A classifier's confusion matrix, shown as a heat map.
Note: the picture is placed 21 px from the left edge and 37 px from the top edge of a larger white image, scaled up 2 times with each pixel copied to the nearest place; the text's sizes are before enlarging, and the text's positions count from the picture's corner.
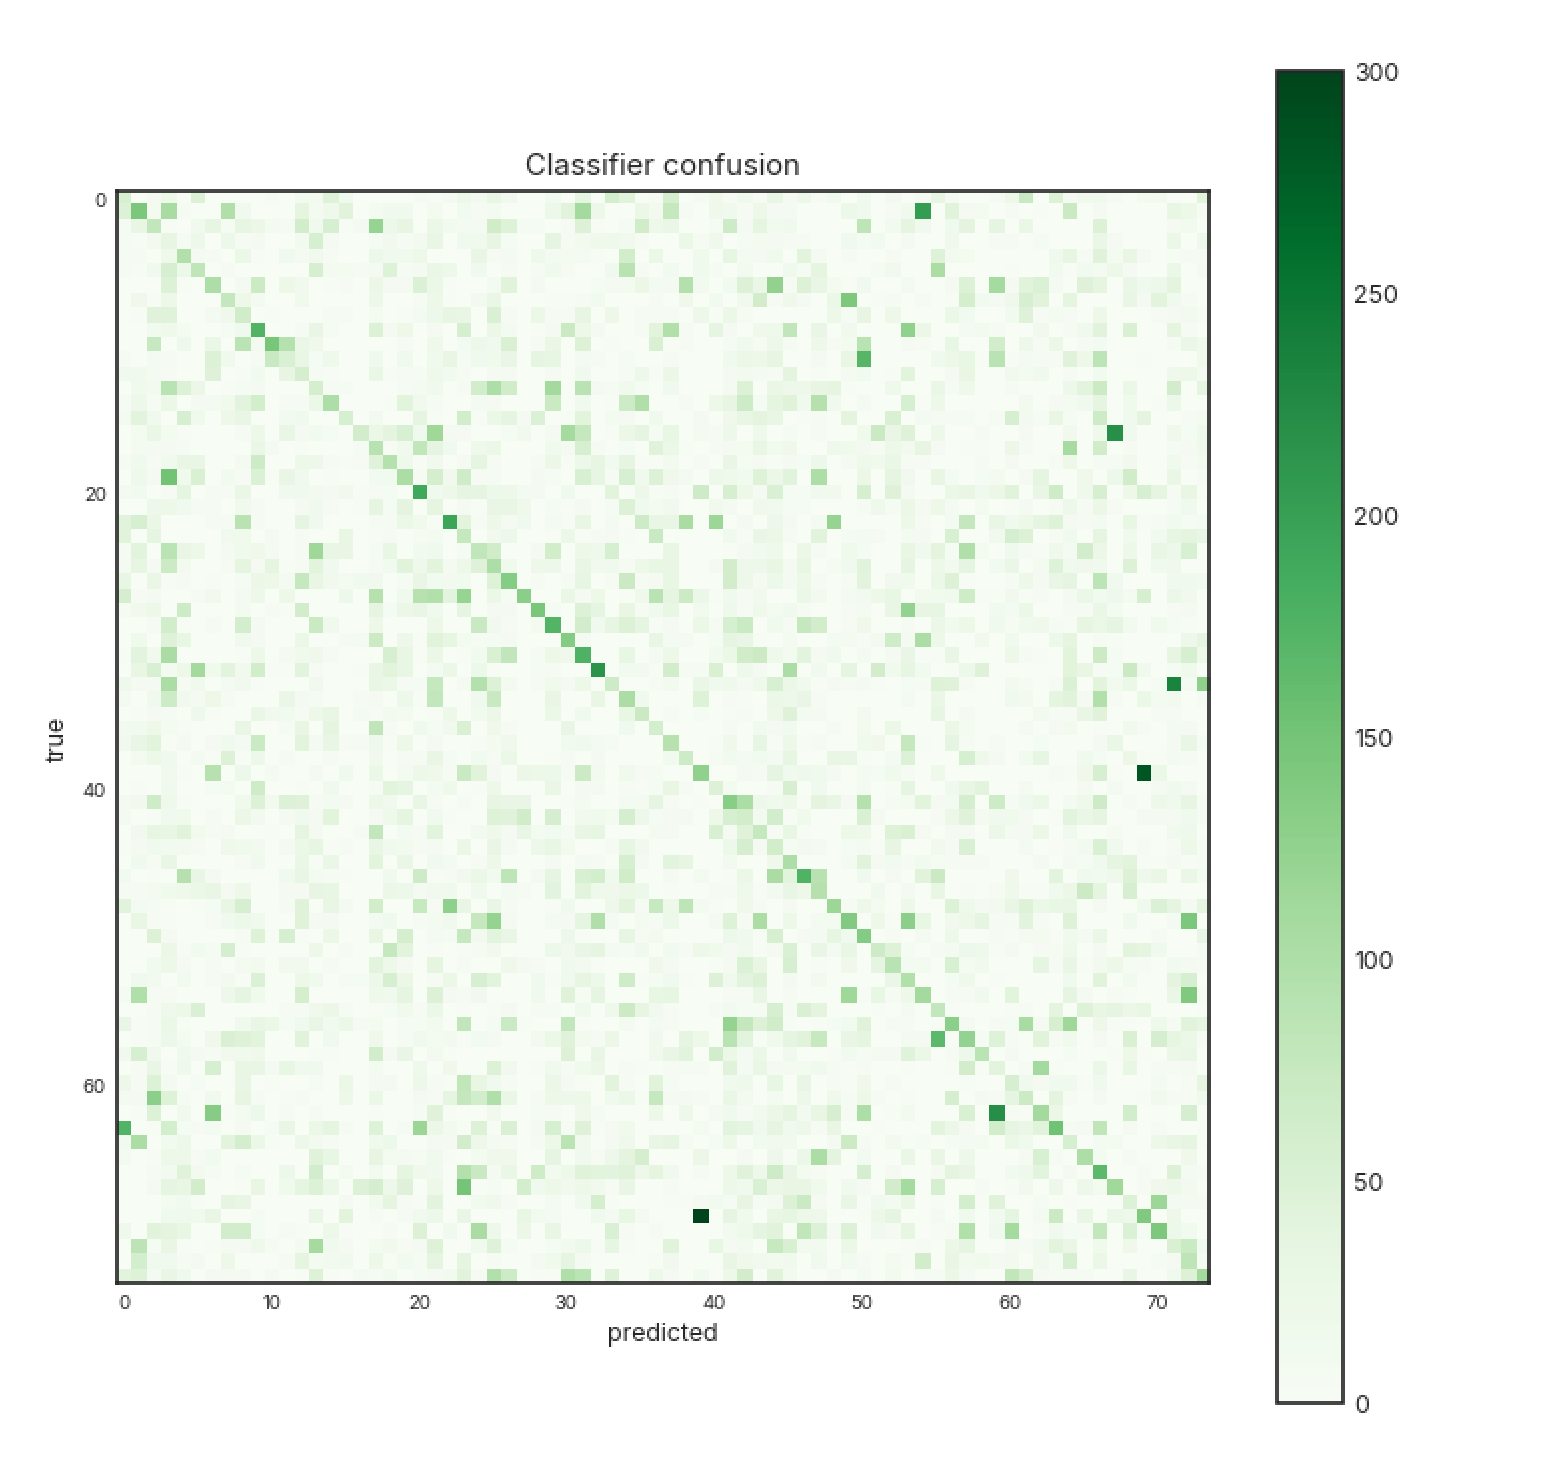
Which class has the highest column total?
66
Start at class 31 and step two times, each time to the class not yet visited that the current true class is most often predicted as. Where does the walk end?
13
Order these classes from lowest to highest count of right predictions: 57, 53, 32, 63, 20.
53, 57, 63, 20, 32
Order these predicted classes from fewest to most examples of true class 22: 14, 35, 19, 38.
14, 19, 35, 38
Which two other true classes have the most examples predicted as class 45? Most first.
32, 9
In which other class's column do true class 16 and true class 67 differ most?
23
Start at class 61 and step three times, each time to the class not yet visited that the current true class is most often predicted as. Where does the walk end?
64
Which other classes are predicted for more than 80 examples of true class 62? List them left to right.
6, 50, 59
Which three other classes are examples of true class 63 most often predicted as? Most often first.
0, 20, 66
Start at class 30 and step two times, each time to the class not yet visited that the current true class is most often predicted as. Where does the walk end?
72
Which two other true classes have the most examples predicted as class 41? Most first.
56, 57
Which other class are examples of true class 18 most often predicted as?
9
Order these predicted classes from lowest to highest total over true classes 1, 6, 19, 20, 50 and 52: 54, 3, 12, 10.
10, 12, 54, 3
